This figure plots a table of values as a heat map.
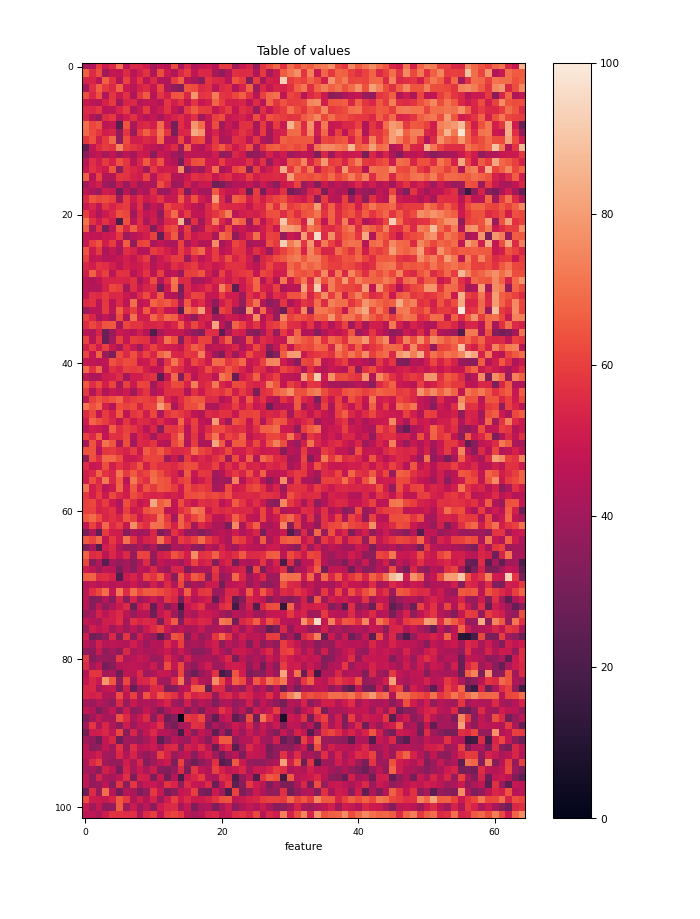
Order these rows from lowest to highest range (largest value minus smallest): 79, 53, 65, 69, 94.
79, 65, 53, 94, 69
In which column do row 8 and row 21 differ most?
55
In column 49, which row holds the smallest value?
63
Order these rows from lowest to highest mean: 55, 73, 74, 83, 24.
73, 74, 83, 55, 24
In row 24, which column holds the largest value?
29
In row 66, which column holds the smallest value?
60
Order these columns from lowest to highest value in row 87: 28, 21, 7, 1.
7, 1, 21, 28
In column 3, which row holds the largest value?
83
